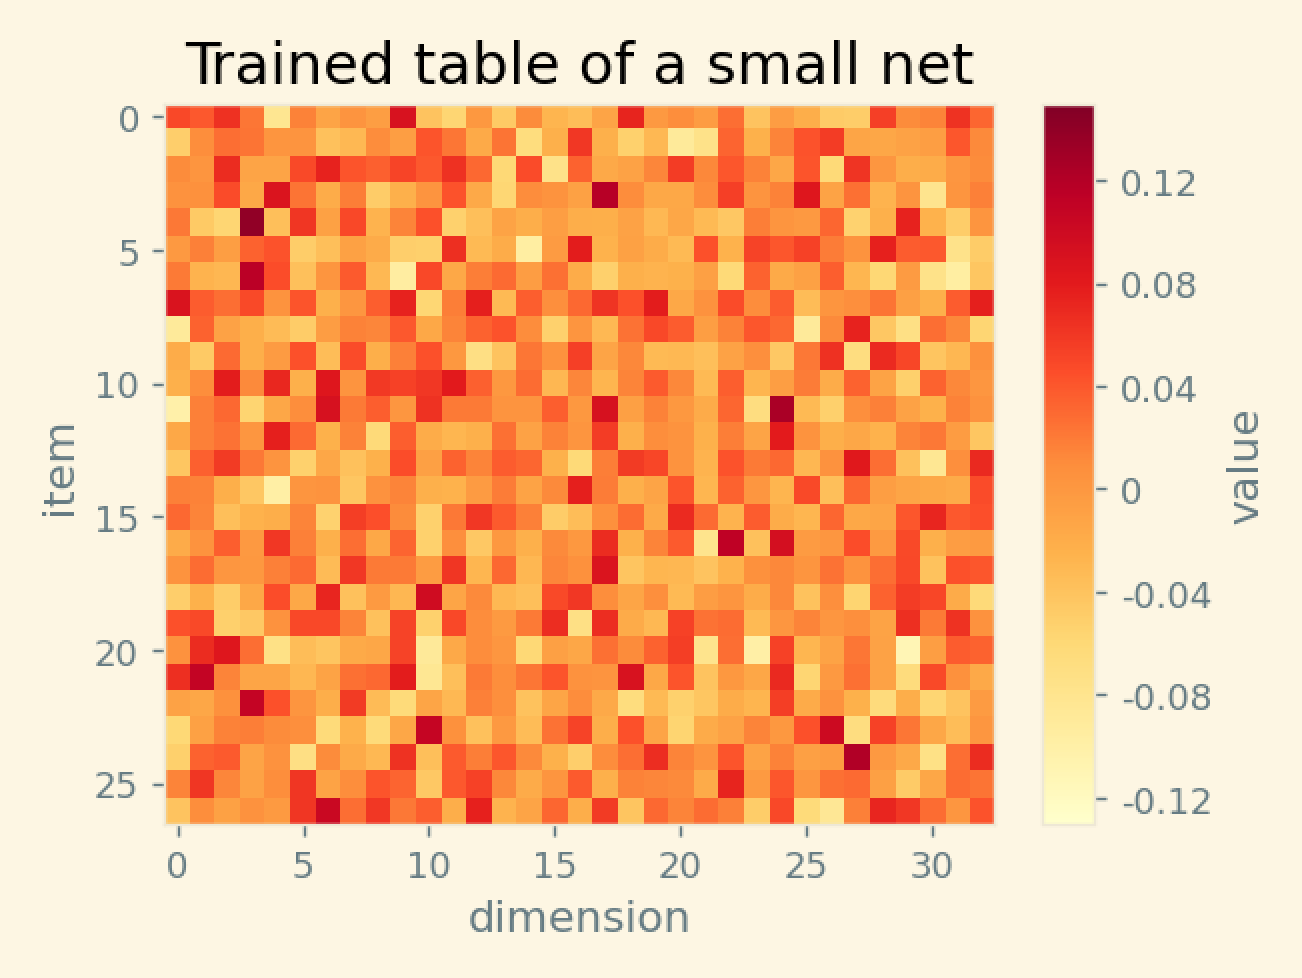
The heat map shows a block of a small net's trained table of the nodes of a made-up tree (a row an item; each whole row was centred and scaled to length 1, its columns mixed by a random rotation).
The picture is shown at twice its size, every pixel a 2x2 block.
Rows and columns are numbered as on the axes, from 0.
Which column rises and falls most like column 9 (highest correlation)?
31
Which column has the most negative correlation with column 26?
6
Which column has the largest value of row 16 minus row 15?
22
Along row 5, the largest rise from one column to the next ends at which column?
11
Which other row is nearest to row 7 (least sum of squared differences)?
25
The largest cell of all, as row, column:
4, 3
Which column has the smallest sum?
21
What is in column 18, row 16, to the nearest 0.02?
-0.02
